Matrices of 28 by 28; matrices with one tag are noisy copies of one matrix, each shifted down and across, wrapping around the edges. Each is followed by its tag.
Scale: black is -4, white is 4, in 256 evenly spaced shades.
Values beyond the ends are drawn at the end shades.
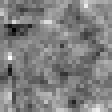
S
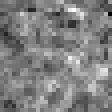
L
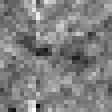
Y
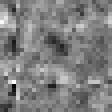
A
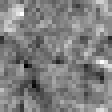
L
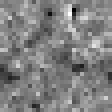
Y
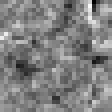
Y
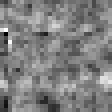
A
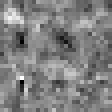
A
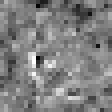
Y
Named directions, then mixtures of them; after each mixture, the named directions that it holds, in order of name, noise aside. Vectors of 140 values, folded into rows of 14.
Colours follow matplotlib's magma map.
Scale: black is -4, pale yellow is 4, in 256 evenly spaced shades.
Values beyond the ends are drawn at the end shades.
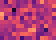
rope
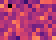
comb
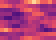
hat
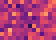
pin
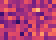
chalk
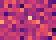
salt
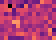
comb, rope, salt.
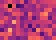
comb, pin, salt.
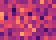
chalk, pin, rope.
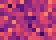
comb, pin.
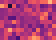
comb, hat, pin.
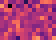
comb.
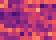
chalk, comb, hat.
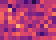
comb, hat, rope.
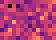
chalk, comb, pin.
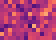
pin.
